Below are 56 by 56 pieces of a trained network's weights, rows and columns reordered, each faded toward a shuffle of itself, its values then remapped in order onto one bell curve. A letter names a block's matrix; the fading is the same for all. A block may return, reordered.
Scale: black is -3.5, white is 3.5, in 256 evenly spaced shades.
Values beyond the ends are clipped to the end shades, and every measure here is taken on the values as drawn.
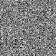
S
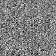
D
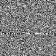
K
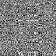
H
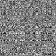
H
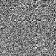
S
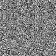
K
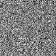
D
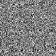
S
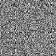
S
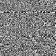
H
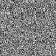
S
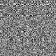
H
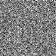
K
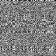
H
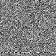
K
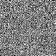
K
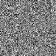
S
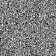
D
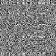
H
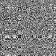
H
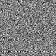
K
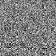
S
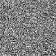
S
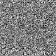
D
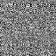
H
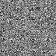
D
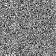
D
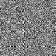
H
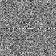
K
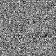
S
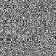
S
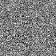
D
